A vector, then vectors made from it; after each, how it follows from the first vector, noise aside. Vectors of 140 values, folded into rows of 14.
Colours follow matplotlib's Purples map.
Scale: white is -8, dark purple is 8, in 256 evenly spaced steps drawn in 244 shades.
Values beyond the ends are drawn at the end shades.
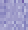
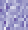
wrapped around, negated, scaled up.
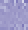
negated, partly zeroed.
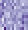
reversed, scaled up.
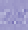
negated, partly zeroed.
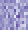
wrapped around, negated, scaled up.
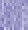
reversed, negated.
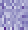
reversed, scaled up.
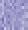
reversed, negated.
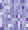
wrapped around, negated, scaled up.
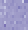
negated, partly zeroed.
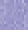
negated, shrunk.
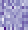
reversed, scaled up.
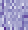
reversed, scaled up.
